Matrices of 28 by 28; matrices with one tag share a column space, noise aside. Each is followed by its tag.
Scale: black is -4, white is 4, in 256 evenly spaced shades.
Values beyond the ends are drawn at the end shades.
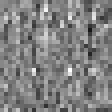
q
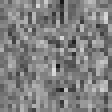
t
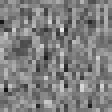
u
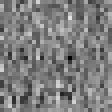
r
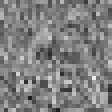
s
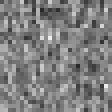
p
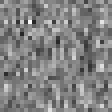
u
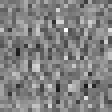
u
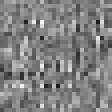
u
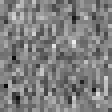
r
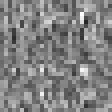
q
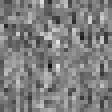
t
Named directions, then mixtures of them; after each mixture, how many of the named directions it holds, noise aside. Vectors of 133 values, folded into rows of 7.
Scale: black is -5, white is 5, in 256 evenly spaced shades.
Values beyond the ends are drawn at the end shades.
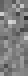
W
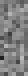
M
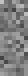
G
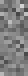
two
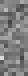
three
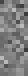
one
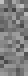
one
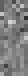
one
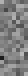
two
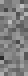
three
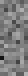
two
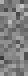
three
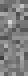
three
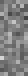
two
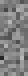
three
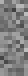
one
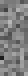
three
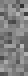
three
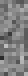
one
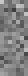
one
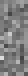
one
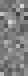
two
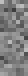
one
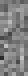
two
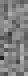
one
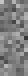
two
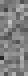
three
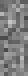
two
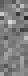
one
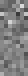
two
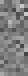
two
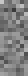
one
